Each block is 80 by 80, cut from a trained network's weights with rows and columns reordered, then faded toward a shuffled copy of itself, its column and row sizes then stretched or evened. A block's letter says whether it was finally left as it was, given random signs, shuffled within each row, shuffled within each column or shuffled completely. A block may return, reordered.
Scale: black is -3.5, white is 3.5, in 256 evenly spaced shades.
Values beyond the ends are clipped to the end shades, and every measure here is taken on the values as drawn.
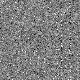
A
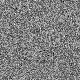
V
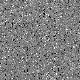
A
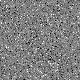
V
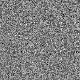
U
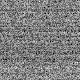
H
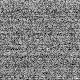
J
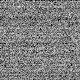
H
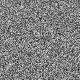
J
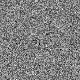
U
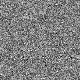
U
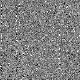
U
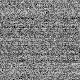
H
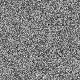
J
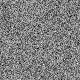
V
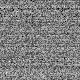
J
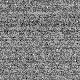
J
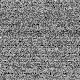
J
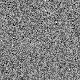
A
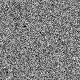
V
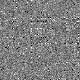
H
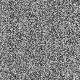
A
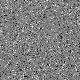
V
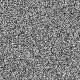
J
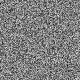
V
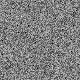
A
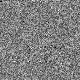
J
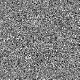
U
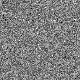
U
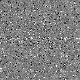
U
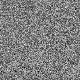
U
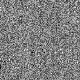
H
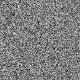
U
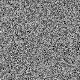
A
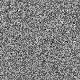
U
